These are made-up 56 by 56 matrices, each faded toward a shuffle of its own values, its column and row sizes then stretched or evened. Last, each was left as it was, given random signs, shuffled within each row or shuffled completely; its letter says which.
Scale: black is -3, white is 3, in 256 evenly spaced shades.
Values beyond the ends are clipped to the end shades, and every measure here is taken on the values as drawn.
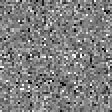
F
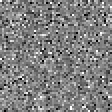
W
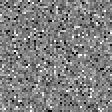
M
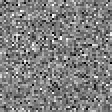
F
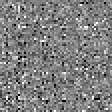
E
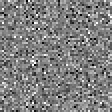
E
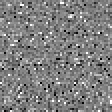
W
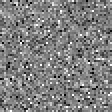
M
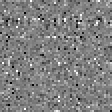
E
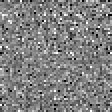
F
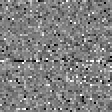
W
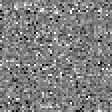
E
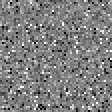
W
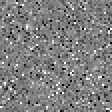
M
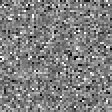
W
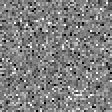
M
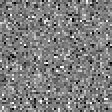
F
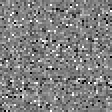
W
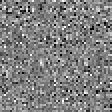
E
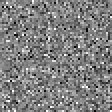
W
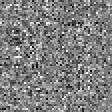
E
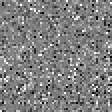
F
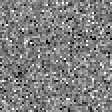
M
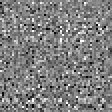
E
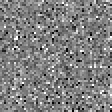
F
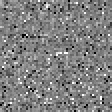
W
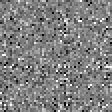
F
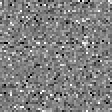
W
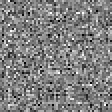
E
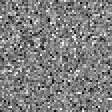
M
